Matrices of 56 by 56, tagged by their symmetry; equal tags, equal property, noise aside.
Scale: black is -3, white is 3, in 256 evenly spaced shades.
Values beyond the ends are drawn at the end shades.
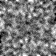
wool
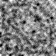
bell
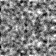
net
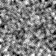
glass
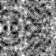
net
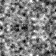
net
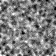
bell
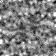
wool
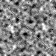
wool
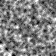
bell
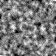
wool
